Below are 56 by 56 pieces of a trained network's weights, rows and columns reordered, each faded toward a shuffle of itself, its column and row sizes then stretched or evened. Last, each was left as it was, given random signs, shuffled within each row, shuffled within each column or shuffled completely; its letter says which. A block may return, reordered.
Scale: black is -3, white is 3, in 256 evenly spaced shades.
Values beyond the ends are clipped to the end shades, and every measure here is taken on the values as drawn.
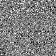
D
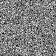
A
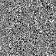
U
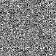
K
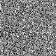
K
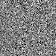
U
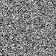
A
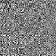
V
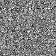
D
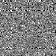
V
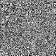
K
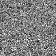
D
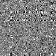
V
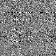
K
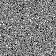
A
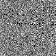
K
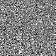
K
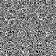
V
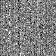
U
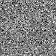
D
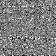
K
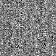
U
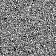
A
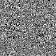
K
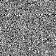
D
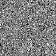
K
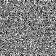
D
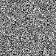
K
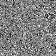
D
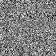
D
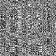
V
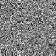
V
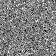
A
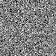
U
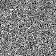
D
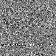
D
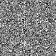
K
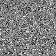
D
